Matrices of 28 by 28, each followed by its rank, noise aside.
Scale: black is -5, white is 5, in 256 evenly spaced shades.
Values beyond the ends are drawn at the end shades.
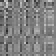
two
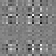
one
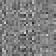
four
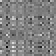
two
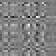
two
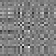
two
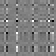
one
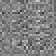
four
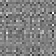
four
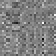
four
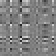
one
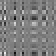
one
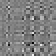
two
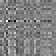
two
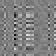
one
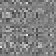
four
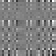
one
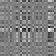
one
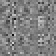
four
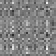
three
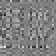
three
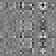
two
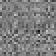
three
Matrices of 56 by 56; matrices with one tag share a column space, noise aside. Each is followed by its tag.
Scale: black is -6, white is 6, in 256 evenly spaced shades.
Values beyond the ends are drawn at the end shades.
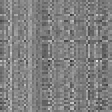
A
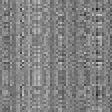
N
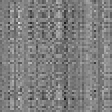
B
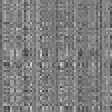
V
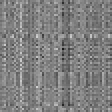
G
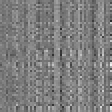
V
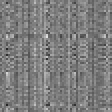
G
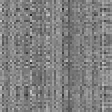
N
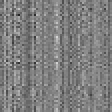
N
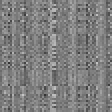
N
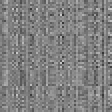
N
